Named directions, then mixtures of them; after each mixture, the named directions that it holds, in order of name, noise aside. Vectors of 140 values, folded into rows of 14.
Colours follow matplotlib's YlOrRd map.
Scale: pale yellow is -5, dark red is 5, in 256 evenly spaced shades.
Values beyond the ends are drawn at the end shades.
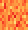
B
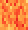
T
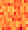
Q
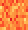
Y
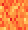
Y.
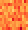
Q.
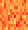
B.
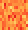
B, Q.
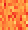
B, Q.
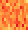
Q, T.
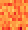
Q.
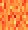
B.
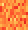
B, Y.
